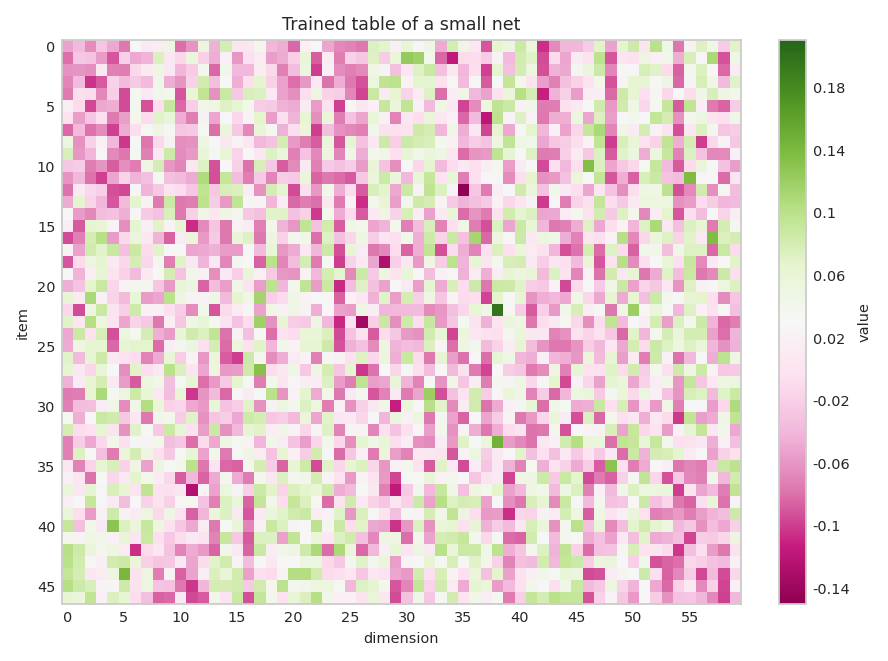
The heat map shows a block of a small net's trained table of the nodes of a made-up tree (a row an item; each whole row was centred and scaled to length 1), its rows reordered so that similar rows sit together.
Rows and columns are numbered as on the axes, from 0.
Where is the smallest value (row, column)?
12, 35
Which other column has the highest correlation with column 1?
22
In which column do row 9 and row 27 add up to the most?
9
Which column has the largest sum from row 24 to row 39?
3
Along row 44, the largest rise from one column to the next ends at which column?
31
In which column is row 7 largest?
47
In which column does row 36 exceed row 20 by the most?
44
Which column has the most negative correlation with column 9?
36
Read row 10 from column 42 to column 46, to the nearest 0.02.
-0.1 0 -0.04 0 0.14
